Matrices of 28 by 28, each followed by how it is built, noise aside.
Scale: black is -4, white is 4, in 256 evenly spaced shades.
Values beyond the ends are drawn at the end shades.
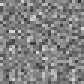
blocks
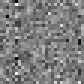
uneven columns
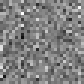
uneven columns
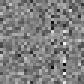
uneven columns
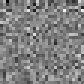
low rank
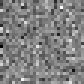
uneven columns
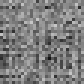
blocks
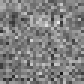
blocks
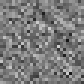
Toeplitz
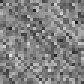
Toeplitz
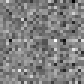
low rank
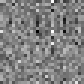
low rank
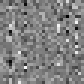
uneven columns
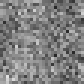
smooth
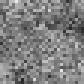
smooth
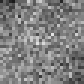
smooth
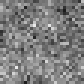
smooth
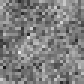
smooth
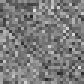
Toeplitz
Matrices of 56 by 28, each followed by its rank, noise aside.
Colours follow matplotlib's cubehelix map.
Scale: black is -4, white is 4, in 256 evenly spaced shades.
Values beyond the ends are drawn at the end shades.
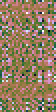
three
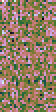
eight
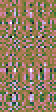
three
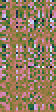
three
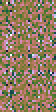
six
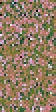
eight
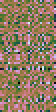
four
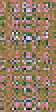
three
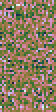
eight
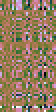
three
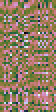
three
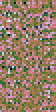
six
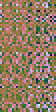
four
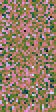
eight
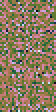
eight
